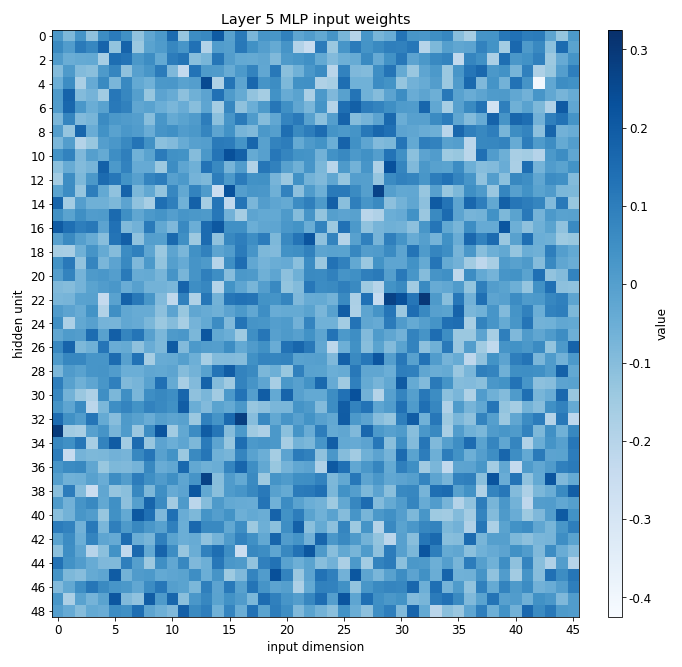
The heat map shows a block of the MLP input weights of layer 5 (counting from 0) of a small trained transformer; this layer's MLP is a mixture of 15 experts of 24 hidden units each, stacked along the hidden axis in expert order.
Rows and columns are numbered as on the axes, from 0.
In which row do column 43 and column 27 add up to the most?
8
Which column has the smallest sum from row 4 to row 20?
42
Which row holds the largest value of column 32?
22
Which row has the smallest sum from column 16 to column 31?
15
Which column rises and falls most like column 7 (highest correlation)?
32
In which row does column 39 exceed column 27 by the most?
16
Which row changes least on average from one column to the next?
28
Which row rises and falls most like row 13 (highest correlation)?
19
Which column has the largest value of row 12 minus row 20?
35
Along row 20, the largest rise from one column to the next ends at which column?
36
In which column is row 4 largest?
13
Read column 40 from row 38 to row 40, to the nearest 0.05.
-0.1 -0.05 -0.05
